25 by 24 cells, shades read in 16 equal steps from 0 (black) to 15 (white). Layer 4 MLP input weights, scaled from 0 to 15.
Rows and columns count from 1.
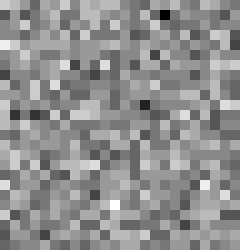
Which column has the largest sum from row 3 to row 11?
22
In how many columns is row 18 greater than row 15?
7
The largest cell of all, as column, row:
12, 21
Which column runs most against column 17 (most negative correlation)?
6
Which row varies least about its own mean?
25
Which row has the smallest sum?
8
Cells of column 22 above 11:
2
